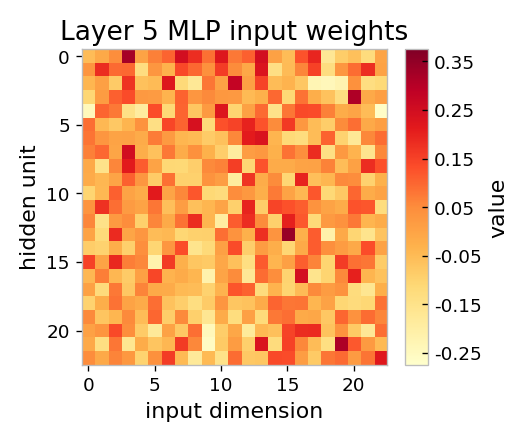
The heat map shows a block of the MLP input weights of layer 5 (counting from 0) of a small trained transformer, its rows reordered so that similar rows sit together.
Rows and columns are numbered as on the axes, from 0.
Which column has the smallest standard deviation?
4
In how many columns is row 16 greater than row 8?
9
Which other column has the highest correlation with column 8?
7
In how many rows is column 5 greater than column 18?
14
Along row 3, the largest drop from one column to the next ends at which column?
21
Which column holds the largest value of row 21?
19
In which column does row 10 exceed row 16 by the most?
17
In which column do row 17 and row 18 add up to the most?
2
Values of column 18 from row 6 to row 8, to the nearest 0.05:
0.1 -0.15 0.05
